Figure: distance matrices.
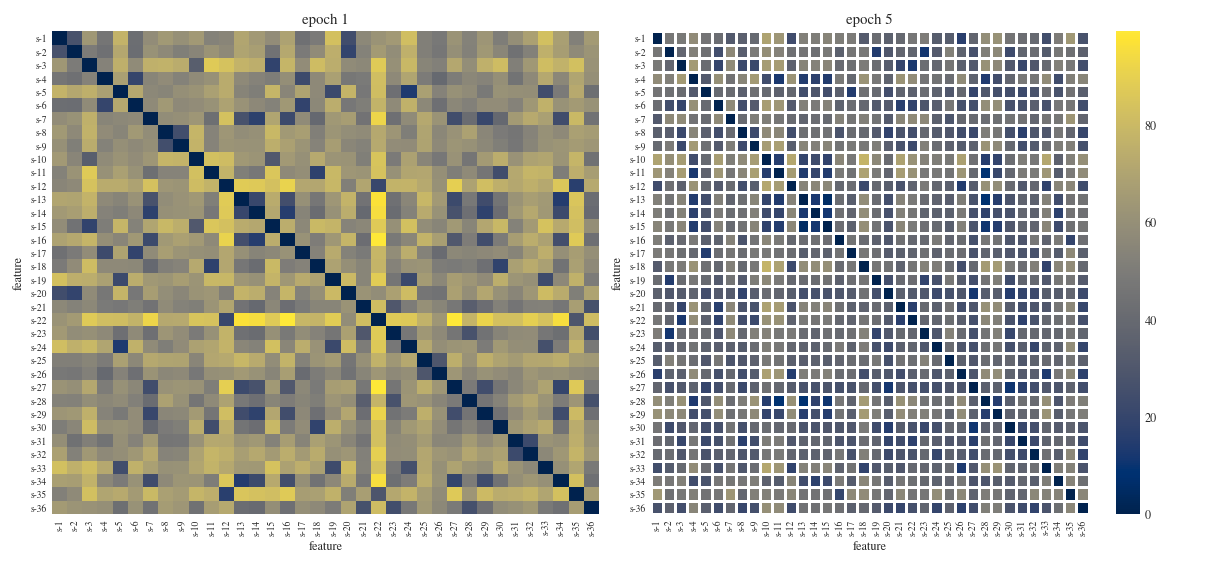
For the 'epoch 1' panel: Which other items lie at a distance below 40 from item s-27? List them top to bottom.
s-7, s-13, s-14, s-16, s-29, s-34
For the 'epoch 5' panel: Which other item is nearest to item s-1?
s-26
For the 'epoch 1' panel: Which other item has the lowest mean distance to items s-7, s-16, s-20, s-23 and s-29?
s-14
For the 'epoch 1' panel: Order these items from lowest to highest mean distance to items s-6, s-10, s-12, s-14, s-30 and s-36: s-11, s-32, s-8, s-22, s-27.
s-27, s-11, s-8, s-32, s-22
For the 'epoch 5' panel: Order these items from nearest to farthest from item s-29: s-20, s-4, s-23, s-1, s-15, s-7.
s-15, s-4, s-20, s-7, s-23, s-1
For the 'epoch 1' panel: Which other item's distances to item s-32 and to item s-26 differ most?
s-25
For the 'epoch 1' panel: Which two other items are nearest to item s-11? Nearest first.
s-18, s-30
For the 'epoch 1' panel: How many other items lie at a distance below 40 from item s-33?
3
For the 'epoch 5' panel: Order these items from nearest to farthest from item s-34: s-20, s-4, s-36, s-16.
s-4, s-20, s-36, s-16
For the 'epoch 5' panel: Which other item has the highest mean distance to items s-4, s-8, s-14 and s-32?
s-18
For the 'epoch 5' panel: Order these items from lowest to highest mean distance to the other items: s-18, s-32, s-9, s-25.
s-32, s-25, s-9, s-18
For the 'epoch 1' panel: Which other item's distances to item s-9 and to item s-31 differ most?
s-32
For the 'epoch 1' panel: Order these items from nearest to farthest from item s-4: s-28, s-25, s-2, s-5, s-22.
s-2, s-25, s-28, s-5, s-22
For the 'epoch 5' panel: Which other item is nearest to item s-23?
s-2
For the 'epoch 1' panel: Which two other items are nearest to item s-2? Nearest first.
s-20, s-1
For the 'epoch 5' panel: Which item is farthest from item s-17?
s-35
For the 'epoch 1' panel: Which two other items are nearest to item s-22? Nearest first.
s-12, s-35
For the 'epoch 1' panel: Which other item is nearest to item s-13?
s-34
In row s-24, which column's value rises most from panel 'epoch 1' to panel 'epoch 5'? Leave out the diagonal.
s-5
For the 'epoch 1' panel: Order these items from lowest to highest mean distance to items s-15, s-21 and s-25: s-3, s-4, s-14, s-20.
s-3, s-4, s-20, s-14
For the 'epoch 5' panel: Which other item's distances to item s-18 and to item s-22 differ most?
s-3
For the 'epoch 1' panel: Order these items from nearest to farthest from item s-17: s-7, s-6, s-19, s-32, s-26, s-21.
s-6, s-26, s-21, s-7, s-32, s-19
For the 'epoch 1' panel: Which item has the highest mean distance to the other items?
s-22
